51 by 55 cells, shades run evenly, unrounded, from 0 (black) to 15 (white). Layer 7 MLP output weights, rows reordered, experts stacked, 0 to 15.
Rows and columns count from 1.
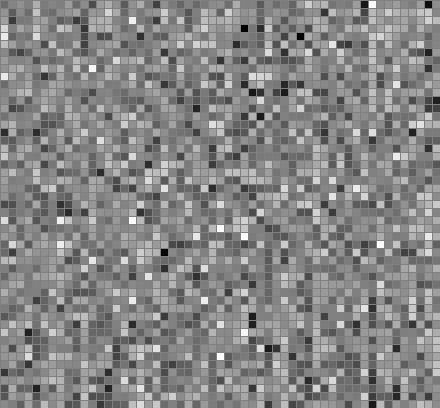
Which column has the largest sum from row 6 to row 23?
47
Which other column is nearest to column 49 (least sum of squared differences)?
7
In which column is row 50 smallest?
50
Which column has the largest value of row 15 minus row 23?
54
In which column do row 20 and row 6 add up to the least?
30
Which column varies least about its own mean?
3
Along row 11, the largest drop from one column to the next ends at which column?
51
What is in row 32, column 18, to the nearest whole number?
12
